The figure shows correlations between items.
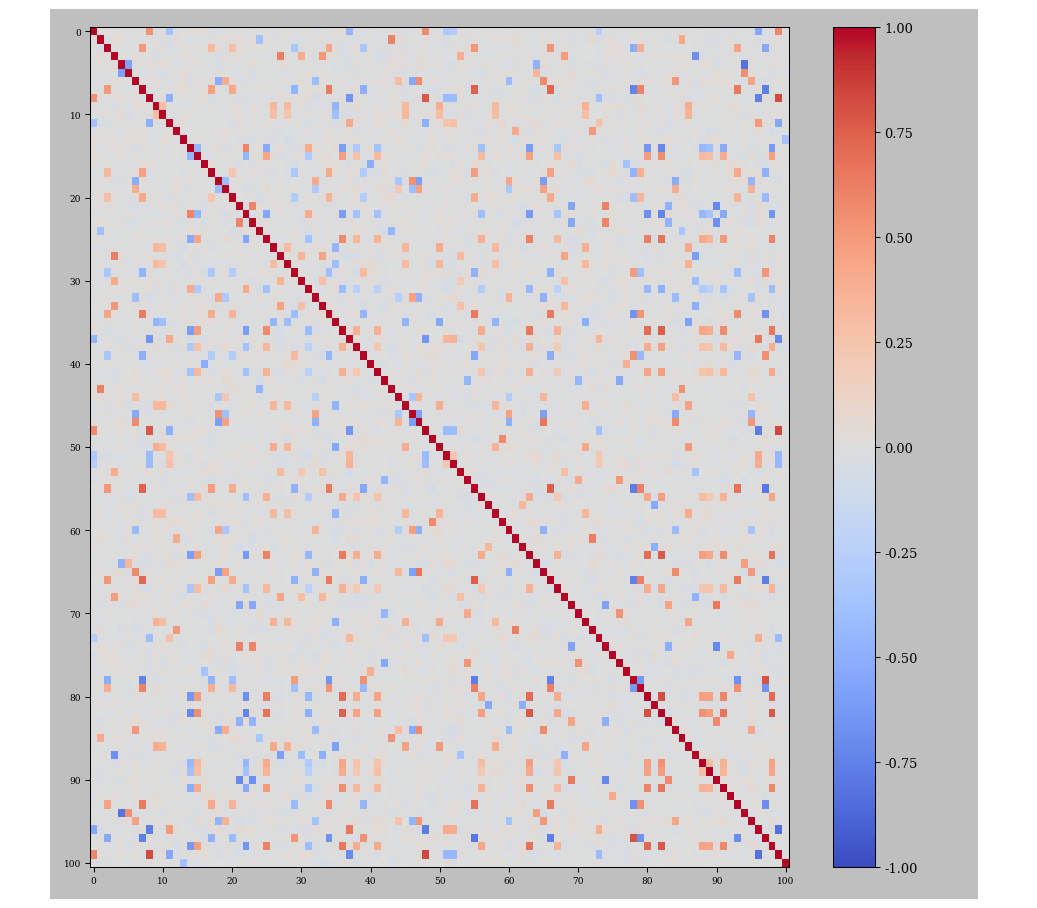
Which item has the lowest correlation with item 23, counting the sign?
90
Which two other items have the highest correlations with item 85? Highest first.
43, 1
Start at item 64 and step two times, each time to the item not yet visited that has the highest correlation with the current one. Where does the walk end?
5
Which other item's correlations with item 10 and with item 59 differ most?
49
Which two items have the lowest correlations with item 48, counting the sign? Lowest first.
96, 37
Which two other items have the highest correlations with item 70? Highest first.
76, 54
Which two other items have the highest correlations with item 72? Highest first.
61, 12
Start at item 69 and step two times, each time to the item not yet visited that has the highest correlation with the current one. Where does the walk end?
83
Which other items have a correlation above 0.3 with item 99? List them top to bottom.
0, 8, 48
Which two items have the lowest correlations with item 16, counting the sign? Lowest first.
40, 77
